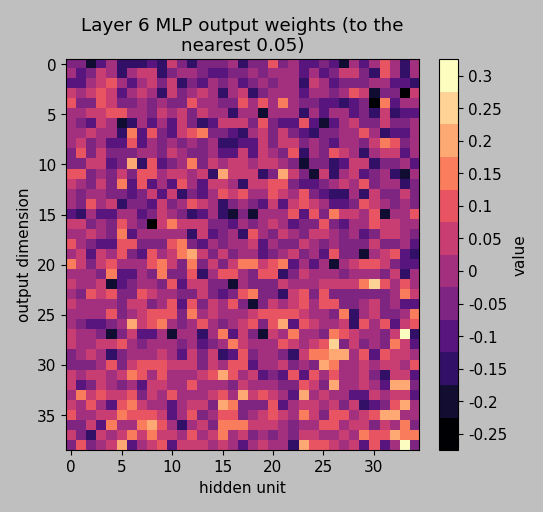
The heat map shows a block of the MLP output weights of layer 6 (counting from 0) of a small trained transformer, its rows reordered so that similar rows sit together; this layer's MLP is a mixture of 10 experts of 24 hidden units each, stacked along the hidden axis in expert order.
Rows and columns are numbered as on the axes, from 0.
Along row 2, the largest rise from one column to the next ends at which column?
24
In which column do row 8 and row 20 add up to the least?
26
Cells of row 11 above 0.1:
2
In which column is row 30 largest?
25
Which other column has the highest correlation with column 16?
15
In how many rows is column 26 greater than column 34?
21
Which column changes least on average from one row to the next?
20
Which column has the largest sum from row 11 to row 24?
30
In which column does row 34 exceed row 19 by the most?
33
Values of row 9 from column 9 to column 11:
-0.05 0.05 0
